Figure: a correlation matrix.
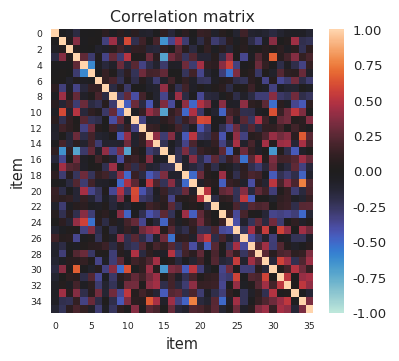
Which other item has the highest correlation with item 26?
21
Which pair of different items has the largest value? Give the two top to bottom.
19, 34
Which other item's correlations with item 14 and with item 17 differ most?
34
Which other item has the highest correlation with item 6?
33
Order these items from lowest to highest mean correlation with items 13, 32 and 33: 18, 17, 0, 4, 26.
18, 26, 4, 0, 17
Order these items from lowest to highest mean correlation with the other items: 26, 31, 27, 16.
26, 27, 16, 31
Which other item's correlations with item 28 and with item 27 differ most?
11
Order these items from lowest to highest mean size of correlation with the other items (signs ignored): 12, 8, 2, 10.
2, 12, 8, 10
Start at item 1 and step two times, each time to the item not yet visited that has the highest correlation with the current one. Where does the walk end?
30
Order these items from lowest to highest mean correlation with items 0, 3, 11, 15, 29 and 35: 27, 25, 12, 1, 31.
1, 12, 27, 25, 31
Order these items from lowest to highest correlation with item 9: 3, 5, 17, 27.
3, 5, 17, 27
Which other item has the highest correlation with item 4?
24
